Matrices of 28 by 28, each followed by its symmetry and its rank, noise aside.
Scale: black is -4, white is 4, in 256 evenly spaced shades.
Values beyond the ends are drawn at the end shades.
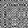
symmetric, rank three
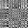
no symmetry, rank two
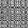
no symmetry, rank two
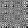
symmetric, rank three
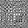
symmetric, rank four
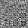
symmetric, rank four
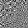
antisymmetric, rank four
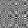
no symmetry, rank two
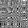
antisymmetric, rank four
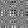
antisymmetric, rank two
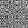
no symmetry, rank four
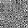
no symmetry, rank four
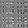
antisymmetric, rank two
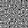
antisymmetric, rank four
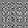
antisymmetric, rank two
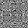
no symmetry, rank four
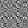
antisymmetric, rank two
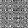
no symmetry, rank three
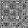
symmetric, rank three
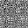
no symmetry, rank four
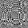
antisymmetric, rank four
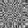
no symmetry, rank three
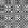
symmetric, rank two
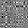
antisymmetric, rank two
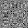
symmetric, rank four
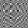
symmetric, rank two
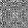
symmetric, rank three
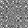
symmetric, rank three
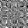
antisymmetric, rank four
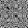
symmetric, rank three
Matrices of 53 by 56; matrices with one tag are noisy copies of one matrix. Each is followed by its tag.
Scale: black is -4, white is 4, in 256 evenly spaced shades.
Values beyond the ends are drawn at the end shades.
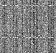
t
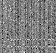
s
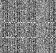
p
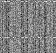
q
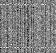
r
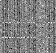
p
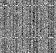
t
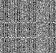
p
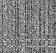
s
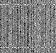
r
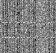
p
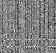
s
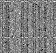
q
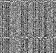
q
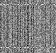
r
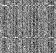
t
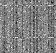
t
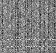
s
